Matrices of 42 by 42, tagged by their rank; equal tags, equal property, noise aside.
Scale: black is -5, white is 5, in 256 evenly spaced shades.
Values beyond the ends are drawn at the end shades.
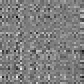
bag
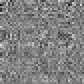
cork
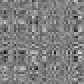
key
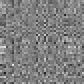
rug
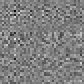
bag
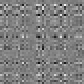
key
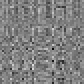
bag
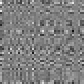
rug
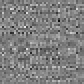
bag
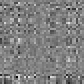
rug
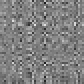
rug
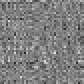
cork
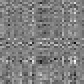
key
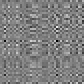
key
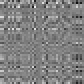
key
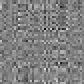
bag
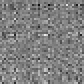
rug
